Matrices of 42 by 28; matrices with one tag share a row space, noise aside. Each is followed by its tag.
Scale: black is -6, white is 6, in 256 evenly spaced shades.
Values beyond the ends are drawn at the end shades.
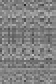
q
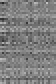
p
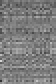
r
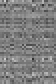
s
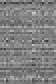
s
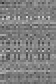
p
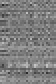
p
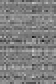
s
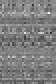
q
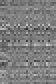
p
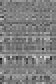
r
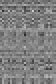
q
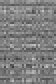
s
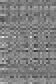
p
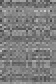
r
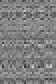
q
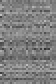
r
